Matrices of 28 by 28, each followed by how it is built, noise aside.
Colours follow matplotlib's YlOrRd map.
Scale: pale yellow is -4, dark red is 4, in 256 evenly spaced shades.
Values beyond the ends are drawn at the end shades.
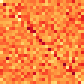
diagonal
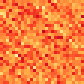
Toeplitz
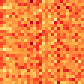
repeating rows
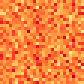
repeating rows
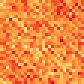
Toeplitz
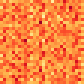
repeating rows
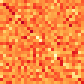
diagonal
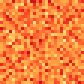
repeating rows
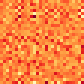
low rank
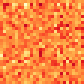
low rank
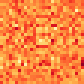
low rank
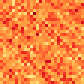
Toeplitz
